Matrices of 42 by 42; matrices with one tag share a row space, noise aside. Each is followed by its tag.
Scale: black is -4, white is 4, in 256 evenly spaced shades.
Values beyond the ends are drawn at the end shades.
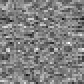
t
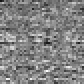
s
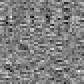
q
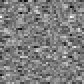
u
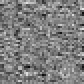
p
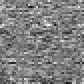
s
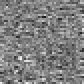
p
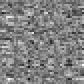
t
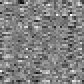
u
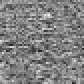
s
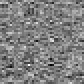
t
